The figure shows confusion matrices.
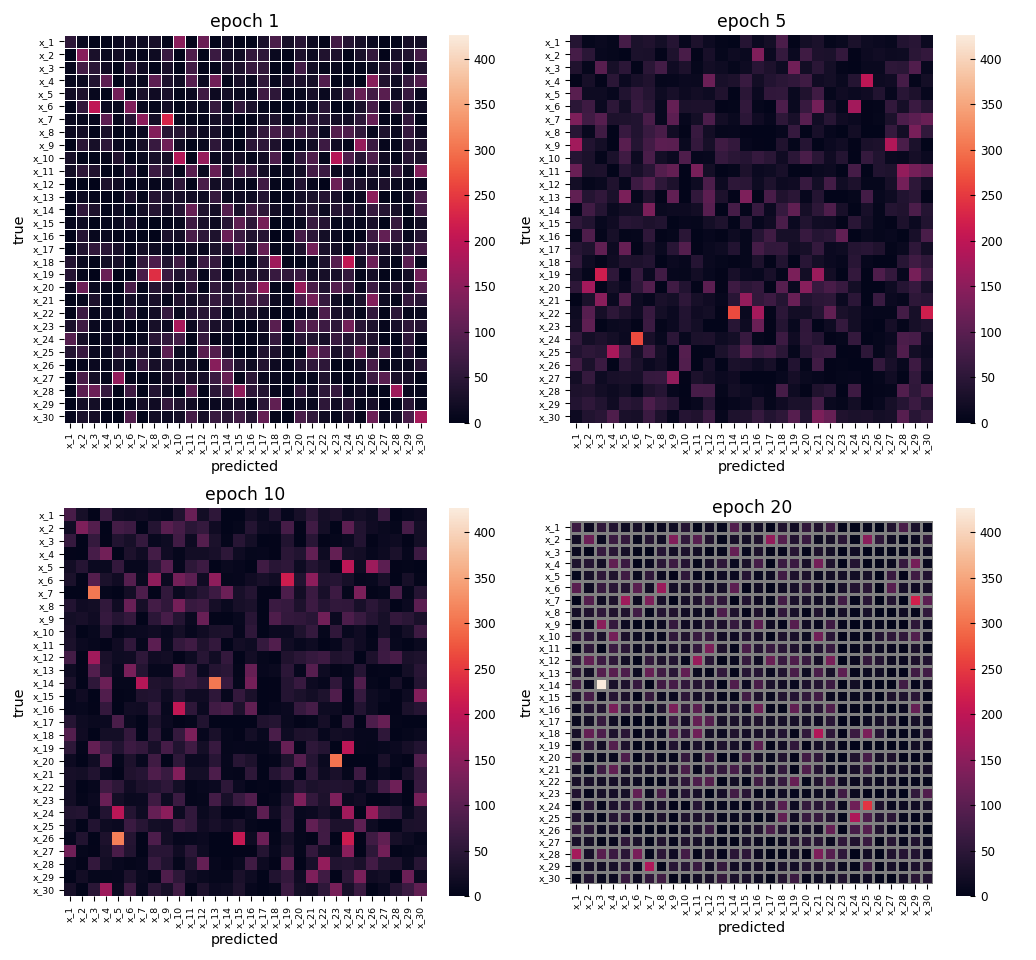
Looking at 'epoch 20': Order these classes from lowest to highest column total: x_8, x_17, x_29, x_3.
x_17, x_8, x_29, x_3
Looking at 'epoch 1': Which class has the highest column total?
x_26
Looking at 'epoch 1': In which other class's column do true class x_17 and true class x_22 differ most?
x_21
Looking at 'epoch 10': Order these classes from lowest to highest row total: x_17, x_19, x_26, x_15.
x_17, x_15, x_19, x_26
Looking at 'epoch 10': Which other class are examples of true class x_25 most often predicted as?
x_21
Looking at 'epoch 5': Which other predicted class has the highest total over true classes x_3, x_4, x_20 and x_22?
x_14
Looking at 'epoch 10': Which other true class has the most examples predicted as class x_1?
x_27
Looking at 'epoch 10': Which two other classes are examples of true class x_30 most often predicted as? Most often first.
x_4, x_23
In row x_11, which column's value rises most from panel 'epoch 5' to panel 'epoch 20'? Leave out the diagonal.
x_12
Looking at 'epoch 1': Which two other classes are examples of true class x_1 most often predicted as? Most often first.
x_10, x_12
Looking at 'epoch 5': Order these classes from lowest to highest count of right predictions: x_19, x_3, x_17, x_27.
x_27, x_17, x_3, x_19
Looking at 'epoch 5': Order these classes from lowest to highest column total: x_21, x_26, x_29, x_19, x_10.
x_26, x_10, x_19, x_21, x_29
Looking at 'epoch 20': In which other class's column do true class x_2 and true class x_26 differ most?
x_9
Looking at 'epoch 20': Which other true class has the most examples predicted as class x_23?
x_13
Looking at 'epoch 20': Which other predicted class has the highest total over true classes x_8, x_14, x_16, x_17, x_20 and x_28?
x_3
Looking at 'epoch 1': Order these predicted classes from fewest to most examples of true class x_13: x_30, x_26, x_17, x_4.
x_4, x_17, x_30, x_26
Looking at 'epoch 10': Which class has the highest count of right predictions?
x_24
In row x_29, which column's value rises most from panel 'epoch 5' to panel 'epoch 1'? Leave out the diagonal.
x_18
